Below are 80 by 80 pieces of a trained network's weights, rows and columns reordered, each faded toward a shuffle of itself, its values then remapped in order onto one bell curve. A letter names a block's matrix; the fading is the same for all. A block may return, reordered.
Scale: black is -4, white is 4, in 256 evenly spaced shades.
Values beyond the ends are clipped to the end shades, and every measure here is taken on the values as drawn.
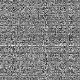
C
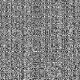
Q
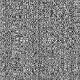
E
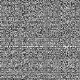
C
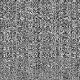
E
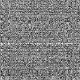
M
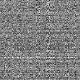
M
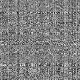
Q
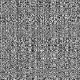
Q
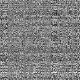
C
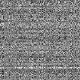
C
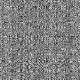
E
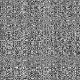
E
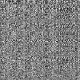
E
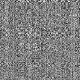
E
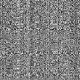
E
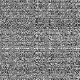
C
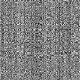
Q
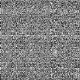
M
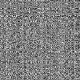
E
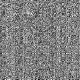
E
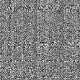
E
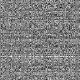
C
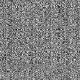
E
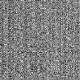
E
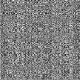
E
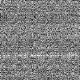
C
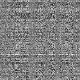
C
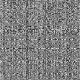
Q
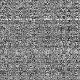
C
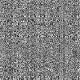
E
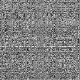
C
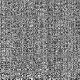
E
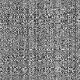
Q
